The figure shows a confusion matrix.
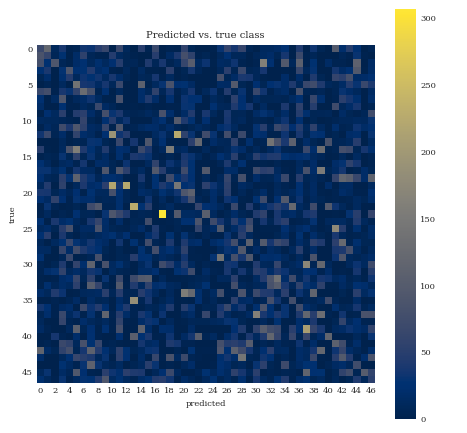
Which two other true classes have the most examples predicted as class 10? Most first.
19, 12
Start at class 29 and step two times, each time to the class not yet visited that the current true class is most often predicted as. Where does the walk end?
41
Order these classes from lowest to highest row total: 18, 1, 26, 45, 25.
26, 1, 25, 45, 18
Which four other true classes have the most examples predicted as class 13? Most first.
22, 35, 40, 32
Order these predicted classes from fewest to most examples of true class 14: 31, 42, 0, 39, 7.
31, 7, 0, 42, 39
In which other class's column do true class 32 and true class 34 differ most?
20
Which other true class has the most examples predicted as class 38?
34
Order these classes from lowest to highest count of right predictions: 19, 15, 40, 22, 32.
15, 22, 32, 40, 19
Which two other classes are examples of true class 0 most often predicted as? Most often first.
1, 41
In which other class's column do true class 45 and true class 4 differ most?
37
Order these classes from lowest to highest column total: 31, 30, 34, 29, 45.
45, 29, 30, 34, 31
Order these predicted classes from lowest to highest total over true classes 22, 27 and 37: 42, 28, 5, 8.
28, 5, 8, 42
